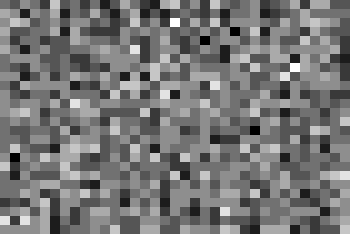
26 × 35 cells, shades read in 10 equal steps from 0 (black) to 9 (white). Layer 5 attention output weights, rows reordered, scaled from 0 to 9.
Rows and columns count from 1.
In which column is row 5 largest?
31
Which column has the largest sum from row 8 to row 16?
17
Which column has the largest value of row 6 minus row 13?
14
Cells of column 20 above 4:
10
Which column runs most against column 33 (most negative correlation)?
15
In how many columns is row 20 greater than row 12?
9
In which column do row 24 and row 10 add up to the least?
8
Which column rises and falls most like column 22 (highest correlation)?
20
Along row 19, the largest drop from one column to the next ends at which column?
2
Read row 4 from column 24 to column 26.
0 4 7
